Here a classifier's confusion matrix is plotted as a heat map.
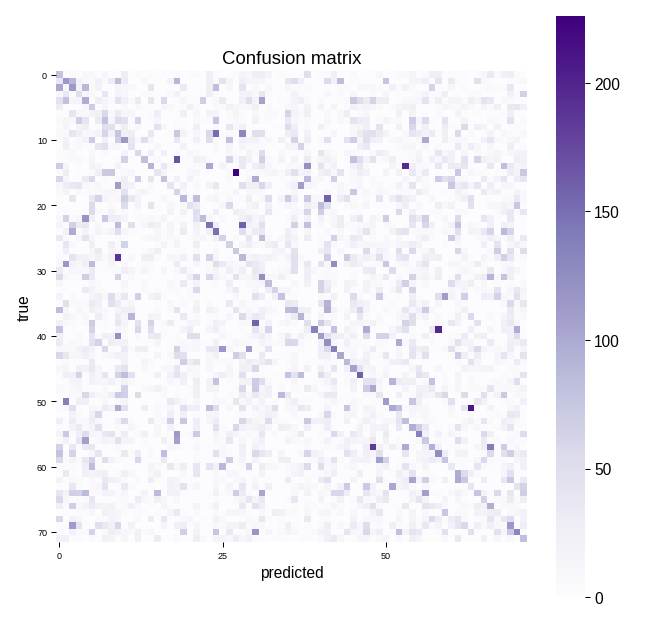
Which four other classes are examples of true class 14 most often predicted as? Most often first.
53, 38, 23, 68
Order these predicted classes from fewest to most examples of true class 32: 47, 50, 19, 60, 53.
50, 47, 19, 60, 53
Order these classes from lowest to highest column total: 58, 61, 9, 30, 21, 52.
58, 52, 21, 61, 30, 9
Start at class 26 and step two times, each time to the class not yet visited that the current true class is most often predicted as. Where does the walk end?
56
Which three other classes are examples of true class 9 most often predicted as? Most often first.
24, 28, 18
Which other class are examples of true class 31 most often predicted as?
66
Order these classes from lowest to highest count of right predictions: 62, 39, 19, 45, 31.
62, 19, 45, 31, 39
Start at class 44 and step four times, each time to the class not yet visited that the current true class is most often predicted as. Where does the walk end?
6
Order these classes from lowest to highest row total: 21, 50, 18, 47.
18, 21, 50, 47
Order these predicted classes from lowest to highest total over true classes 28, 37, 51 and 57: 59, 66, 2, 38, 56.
59, 38, 56, 2, 66
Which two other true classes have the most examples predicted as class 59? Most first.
34, 67
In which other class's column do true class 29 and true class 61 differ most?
42
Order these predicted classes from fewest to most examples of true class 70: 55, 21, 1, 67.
1, 21, 55, 67
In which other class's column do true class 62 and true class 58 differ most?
54
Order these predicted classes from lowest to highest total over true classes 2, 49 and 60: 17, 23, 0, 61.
61, 17, 23, 0
